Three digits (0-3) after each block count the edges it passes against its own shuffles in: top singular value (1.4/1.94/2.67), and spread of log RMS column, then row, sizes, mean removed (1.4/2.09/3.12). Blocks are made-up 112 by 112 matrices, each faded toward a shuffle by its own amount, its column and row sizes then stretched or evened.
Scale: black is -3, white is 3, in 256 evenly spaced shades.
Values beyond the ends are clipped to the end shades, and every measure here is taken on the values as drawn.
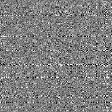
2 2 3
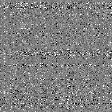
0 2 3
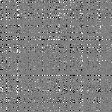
2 3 3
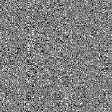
2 2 0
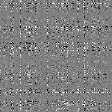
1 3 3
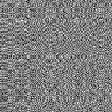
3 0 0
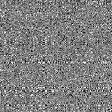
2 0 2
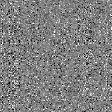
2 2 1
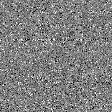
1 0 1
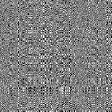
3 3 2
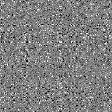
2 1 2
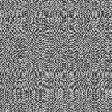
3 1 2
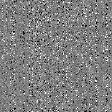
0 3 1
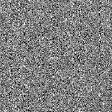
1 2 0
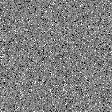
1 1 0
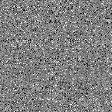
0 1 2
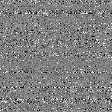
1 0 3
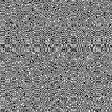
3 0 1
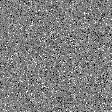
0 1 0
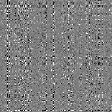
3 3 2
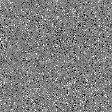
0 2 1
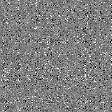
0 2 2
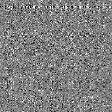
2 2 2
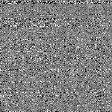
0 2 3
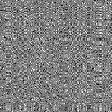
3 1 1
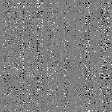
1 3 2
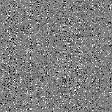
2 2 0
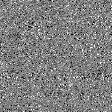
1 0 2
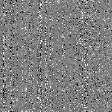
0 3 1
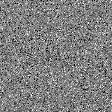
0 1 0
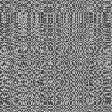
3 2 0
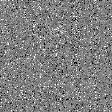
0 2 1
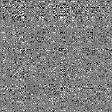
2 2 3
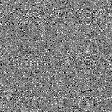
2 0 2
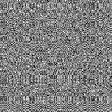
3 1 0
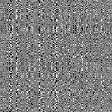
3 3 1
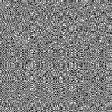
3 1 1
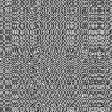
3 1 0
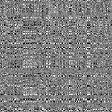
3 2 3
